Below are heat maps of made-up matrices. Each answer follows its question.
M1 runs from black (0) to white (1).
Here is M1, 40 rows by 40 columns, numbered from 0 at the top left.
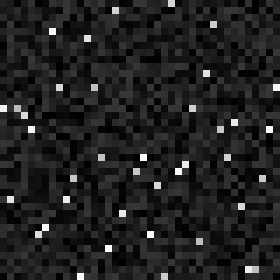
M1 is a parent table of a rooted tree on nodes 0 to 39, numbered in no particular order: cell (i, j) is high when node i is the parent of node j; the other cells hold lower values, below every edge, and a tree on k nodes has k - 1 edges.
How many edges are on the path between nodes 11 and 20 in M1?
5
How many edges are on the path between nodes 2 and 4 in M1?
5
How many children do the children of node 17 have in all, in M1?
2
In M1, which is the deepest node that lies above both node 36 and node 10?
38
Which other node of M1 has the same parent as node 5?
21
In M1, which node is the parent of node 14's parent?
26
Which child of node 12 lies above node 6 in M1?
39
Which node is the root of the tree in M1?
18
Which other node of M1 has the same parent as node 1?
9
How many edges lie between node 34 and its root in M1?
9
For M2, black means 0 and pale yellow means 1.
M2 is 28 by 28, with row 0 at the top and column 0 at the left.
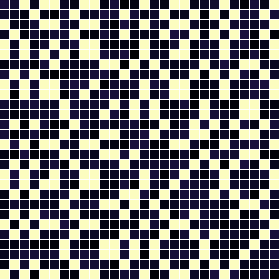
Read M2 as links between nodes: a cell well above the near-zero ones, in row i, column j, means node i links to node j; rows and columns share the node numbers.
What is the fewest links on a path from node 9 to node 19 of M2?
4
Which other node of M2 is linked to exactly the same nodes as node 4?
node 17
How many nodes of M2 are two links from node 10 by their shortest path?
2
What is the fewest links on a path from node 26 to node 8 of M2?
5
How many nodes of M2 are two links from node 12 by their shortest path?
1
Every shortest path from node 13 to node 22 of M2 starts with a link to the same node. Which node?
node 6
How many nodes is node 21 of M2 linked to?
8
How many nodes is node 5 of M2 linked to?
11
